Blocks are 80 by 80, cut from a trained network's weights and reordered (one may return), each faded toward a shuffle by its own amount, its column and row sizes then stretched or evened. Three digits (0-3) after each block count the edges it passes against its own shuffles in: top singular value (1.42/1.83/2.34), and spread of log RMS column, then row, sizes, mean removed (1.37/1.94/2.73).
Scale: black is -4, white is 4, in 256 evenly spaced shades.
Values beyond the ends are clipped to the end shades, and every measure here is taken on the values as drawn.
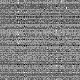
3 2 1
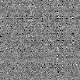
1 2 2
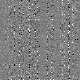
0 3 1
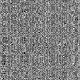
2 2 0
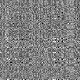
2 1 2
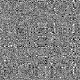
2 1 2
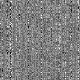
2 3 0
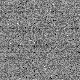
0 1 0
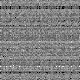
3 1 2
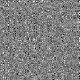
2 2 0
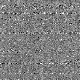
1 0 2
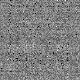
1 2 1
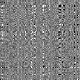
3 3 2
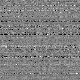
2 0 3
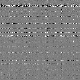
2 1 3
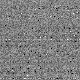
0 1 2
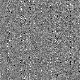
0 2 1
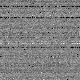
3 0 2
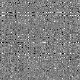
2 2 2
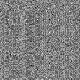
2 0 0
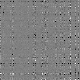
2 3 2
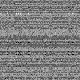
3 0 1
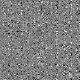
0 3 2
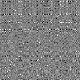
3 1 2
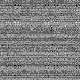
3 1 1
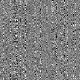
2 3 0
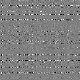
3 1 3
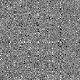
2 2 0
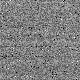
0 0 0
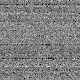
2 0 2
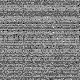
3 0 0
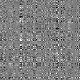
3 3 3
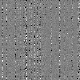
1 3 1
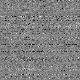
1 1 3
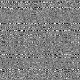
3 0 3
